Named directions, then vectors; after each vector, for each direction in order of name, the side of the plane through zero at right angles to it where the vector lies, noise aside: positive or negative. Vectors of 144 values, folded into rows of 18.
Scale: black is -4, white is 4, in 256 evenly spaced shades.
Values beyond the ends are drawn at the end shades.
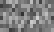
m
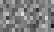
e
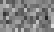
negative, negative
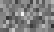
positive, negative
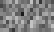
negative, positive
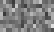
negative, negative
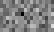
negative, positive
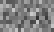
negative, negative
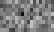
negative, positive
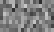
positive, positive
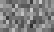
positive, negative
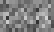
positive, positive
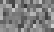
negative, negative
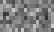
negative, negative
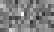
positive, negative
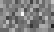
positive, negative
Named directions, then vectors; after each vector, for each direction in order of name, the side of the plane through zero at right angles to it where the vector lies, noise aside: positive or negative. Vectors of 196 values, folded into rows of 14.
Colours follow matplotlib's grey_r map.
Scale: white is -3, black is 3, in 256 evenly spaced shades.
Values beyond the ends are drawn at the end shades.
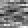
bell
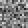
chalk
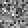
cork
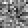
positive, positive, positive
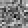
positive, positive, negative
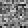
negative, positive, positive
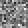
positive, negative, negative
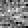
negative, negative, negative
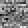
positive, negative, negative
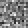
positive, negative, positive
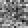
positive, positive, positive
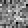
negative, negative, negative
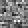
negative, positive, negative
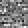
positive, negative, positive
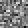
negative, positive, negative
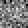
negative, negative, negative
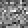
negative, negative, positive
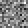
negative, positive, positive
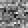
positive, positive, negative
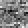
positive, positive, negative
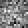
negative, negative, positive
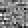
negative, positive, negative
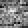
negative, negative, positive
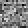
negative, positive, positive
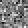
positive, negative, positive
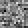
negative, positive, negative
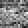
negative, negative, positive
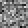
negative, positive, positive
